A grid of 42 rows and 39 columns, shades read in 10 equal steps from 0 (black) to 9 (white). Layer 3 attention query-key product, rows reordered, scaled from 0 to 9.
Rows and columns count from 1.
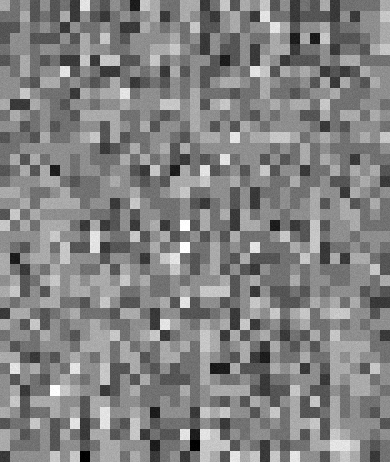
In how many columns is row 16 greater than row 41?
15
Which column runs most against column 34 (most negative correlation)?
20
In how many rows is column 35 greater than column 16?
16
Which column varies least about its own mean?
37
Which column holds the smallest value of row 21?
28
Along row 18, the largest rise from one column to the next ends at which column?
36
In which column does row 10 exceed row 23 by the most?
33
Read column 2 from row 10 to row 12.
2 6 5
